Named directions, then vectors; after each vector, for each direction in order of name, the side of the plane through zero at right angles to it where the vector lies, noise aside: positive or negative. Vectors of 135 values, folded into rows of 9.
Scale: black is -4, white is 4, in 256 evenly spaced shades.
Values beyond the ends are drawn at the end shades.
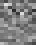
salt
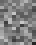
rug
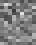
negative, positive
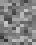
negative, positive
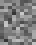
negative, positive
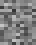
negative, positive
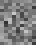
positive, negative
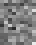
negative, negative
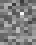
negative, positive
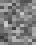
negative, positive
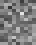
negative, positive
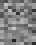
positive, positive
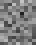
positive, negative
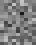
positive, negative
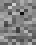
positive, negative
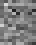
positive, positive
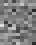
positive, positive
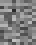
negative, positive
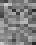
positive, positive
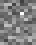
negative, positive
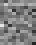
positive, positive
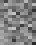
positive, positive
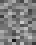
positive, positive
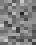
positive, negative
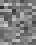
negative, positive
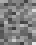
negative, negative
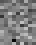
positive, positive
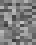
positive, negative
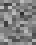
positive, negative
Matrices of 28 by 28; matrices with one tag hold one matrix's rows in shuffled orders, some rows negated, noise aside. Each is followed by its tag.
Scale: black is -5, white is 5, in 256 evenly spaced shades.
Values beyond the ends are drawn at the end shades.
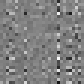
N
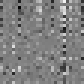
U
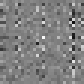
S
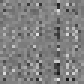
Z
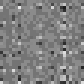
U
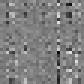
N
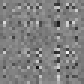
Z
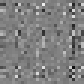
S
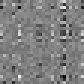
U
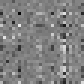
U
